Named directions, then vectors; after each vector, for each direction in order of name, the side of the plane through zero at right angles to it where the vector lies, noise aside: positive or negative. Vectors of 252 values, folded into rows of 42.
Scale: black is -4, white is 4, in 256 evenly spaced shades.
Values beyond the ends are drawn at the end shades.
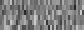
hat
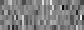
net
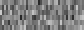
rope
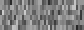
negative, negative, negative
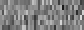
negative, positive, positive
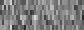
positive, positive, negative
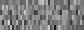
negative, positive, negative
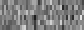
negative, positive, positive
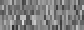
positive, positive, negative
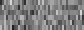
positive, positive, negative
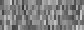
positive, positive, positive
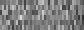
negative, positive, negative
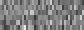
negative, positive, positive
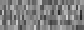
negative, negative, negative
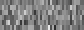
negative, positive, negative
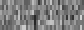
negative, positive, positive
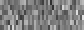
positive, negative, positive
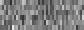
negative, negative, positive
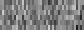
negative, negative, negative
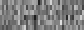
negative, positive, positive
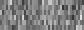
positive, positive, positive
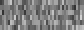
positive, positive, positive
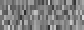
positive, negative, positive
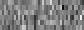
negative, positive, positive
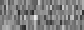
positive, negative, negative
